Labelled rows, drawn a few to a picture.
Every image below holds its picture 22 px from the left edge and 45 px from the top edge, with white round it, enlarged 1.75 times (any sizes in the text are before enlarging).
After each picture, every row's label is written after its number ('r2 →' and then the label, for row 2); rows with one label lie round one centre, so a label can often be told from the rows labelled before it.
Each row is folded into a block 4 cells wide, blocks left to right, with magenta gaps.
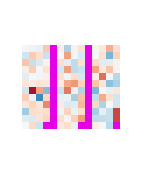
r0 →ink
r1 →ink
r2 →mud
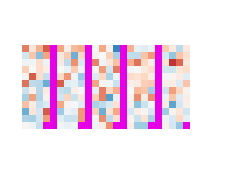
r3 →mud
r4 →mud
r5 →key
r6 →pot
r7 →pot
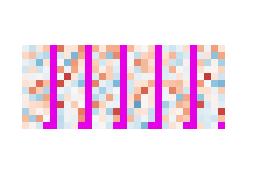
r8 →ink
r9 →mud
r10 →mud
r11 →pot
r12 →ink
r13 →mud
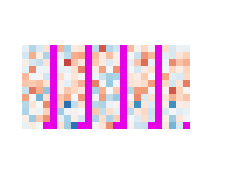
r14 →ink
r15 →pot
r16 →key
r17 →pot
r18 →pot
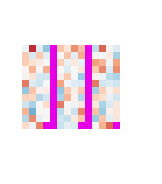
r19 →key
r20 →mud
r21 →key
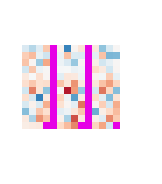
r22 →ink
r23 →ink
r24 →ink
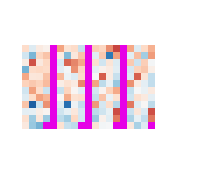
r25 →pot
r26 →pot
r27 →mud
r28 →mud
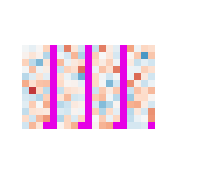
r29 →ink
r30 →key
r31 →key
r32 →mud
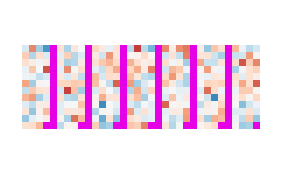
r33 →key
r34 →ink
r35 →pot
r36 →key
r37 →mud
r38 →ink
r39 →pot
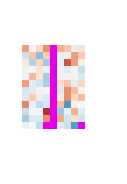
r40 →mud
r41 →pot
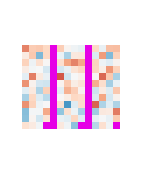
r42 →mud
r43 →pot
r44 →mud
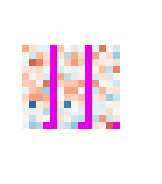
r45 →pot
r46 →pot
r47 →key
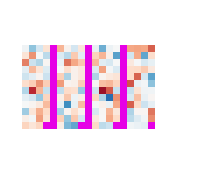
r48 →ink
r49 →pot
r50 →ink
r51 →mud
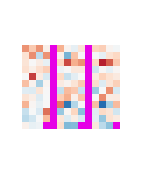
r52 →mud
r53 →pot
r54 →pot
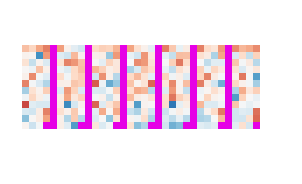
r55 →mud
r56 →pot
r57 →mud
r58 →pot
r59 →pot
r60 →mud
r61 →mud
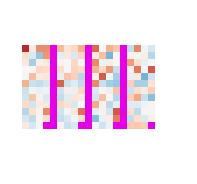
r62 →mud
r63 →mud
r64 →mud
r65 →key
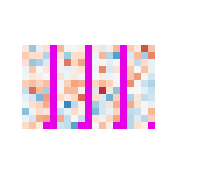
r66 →ink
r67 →pot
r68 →ink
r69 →mud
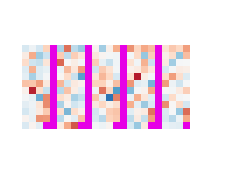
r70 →ink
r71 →key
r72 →ink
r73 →mud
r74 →mud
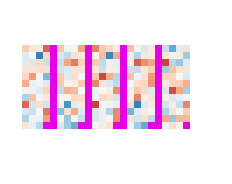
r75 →mud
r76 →pot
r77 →mud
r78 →pot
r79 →ink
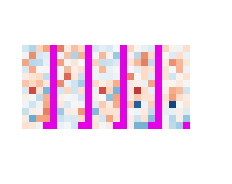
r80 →ink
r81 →mud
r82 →ink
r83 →pot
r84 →pot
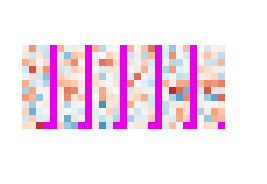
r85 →key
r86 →pot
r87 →pot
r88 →mud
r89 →ink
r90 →ink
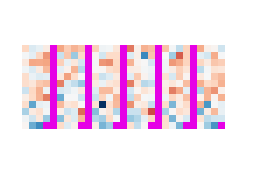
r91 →pot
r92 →mud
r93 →pot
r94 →mud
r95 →pot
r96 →pot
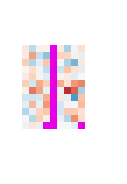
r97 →ink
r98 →ink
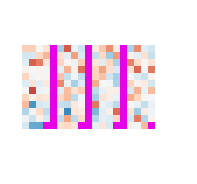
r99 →pot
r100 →key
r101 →mud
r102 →key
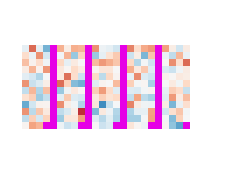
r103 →key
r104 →mud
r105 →pot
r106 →mud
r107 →pot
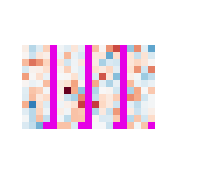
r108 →pot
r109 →ink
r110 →mud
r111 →key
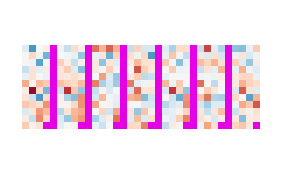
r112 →ink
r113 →ink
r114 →mud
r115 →key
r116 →ink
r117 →key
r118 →ink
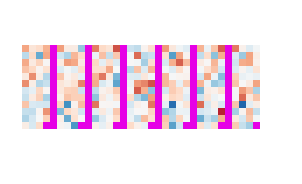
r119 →mud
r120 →pot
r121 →mud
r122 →ink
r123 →pot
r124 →mud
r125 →pot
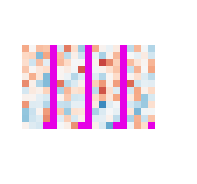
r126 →mud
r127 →key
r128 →pot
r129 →key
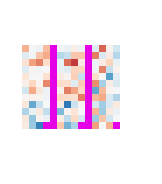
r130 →pot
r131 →pot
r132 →key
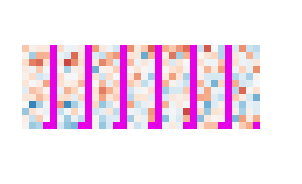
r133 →pot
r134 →pot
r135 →pot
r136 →mud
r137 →mud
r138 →key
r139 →key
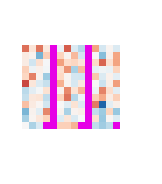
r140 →mud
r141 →key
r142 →pot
